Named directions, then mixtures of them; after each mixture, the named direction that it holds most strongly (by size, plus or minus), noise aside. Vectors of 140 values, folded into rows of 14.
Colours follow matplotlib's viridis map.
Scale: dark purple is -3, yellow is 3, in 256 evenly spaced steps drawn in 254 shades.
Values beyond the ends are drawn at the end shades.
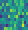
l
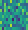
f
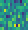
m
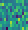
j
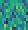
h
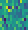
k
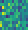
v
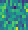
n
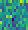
f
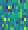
k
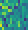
k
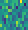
k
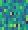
m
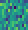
n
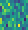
m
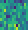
m
